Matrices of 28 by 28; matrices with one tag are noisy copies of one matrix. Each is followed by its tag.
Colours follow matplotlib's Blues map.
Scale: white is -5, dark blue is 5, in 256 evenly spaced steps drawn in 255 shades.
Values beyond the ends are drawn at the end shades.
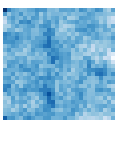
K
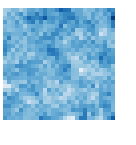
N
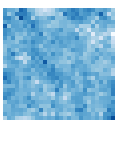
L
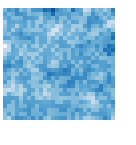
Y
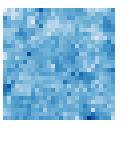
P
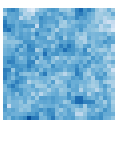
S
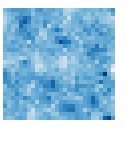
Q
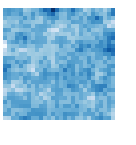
Y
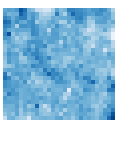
L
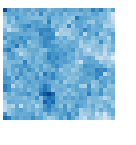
K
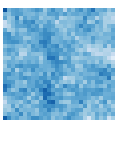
K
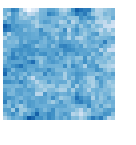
S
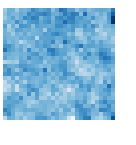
N
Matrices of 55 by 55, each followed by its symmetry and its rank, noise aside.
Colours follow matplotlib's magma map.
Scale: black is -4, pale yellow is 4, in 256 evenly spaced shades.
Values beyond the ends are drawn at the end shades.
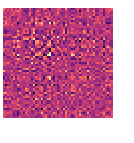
symmetric, rank six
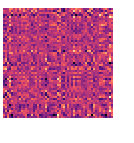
antisymmetric, rank four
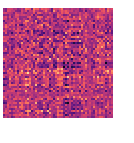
no symmetry, rank six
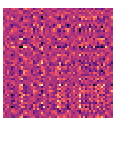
no symmetry, rank four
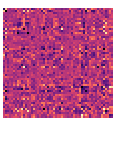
symmetric, rank six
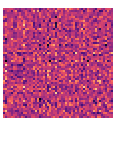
no symmetry, rank six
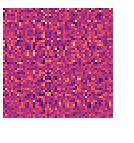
no symmetry, rank six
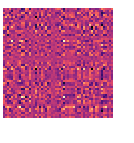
antisymmetric, rank four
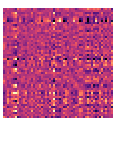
antisymmetric, rank four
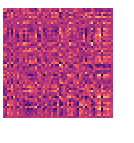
no symmetry, rank four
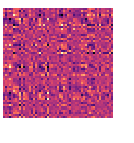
antisymmetric, rank four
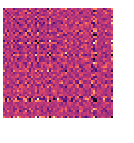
symmetric, rank three
